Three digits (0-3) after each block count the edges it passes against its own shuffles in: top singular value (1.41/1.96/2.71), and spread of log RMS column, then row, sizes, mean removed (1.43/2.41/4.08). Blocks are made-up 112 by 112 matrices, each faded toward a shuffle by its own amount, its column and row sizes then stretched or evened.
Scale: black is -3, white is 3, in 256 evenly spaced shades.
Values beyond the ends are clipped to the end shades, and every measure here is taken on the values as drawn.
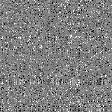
2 1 1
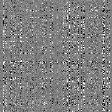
1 3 2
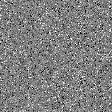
1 1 0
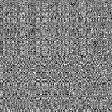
3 0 2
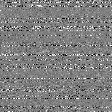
0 0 3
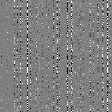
3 3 0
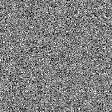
1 0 1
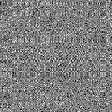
3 0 1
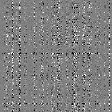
2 3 2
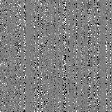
0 3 1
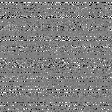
2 0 3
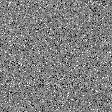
1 0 1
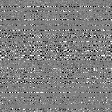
2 1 3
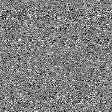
1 0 2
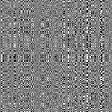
3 3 2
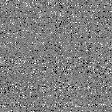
1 1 2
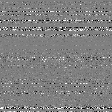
1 0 3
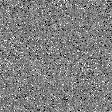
0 0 1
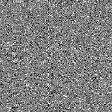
2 1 1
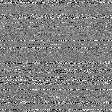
0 0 3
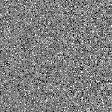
2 1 0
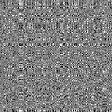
3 1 2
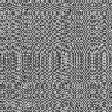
3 1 0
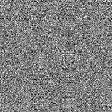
2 0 1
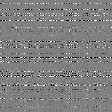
3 1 3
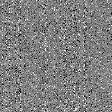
1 2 0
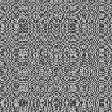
3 0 2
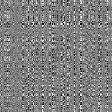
3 3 2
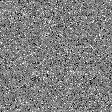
1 0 0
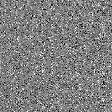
2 1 0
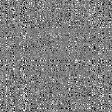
2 2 2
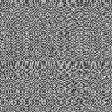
3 1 1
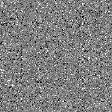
1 1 1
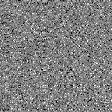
2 0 1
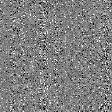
2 2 0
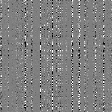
3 3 1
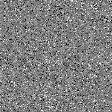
0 1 1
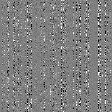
1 3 1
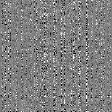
1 3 1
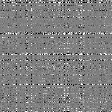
2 2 3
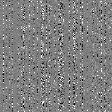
1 3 0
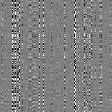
3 3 1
